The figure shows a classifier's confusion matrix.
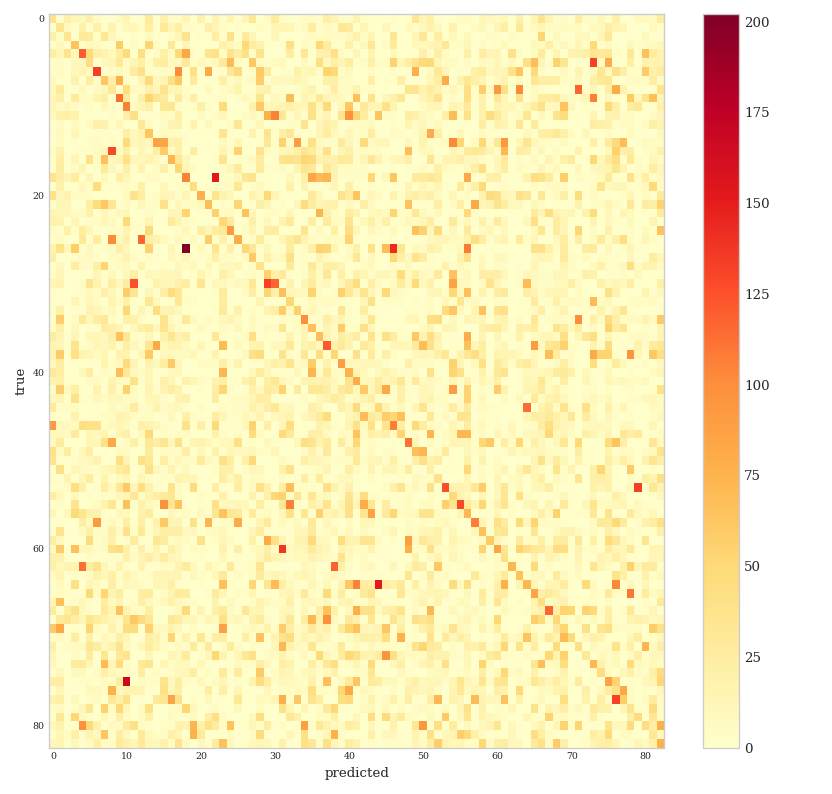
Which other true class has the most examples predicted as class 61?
14
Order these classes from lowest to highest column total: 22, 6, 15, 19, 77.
19, 77, 6, 22, 15
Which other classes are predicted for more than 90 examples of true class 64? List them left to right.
41, 44, 76
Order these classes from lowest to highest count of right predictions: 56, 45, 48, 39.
45, 56, 39, 48
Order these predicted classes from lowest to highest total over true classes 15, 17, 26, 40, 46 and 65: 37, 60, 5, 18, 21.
21, 60, 5, 37, 18
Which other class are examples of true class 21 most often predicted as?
57
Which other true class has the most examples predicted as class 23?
69
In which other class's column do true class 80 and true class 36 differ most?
4
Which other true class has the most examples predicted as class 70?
67
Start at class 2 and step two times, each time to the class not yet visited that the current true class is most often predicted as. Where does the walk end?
1
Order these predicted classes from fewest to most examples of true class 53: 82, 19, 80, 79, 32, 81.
80, 82, 81, 19, 32, 79
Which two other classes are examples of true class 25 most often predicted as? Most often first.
12, 8
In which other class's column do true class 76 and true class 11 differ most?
30
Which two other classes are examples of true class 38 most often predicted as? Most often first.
78, 73
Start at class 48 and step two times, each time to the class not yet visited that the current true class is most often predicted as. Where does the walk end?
71
